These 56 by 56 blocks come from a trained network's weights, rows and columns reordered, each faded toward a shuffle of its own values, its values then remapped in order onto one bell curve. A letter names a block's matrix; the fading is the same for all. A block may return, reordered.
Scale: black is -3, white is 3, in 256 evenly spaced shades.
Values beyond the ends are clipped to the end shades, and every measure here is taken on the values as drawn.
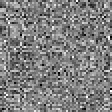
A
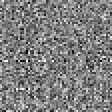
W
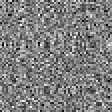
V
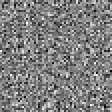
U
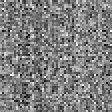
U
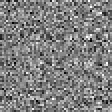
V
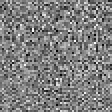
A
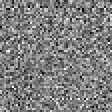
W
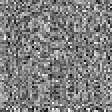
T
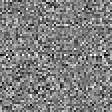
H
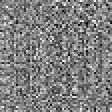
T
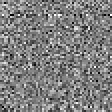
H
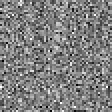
U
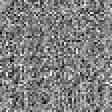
U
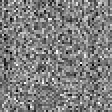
T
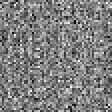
U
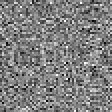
A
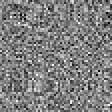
V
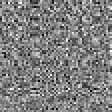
V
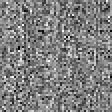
U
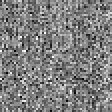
U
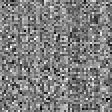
T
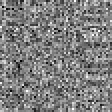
U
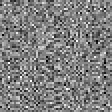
A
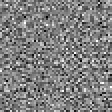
A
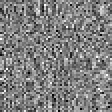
V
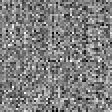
U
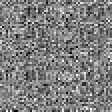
T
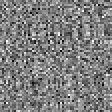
V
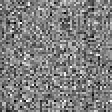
T
